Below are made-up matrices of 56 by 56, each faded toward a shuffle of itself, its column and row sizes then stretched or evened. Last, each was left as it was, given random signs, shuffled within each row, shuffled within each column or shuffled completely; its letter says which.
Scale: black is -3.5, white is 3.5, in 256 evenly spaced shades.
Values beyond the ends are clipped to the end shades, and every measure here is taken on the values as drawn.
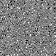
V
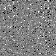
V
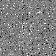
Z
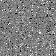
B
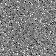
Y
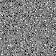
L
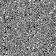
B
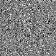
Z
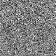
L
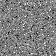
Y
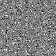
B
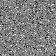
Y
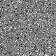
Y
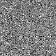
Z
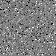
L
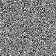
V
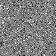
L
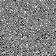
Z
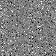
B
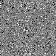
Z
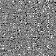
V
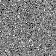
Y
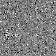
Z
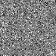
Z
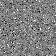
Y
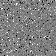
L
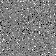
B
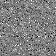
L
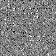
Z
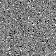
B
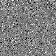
Z
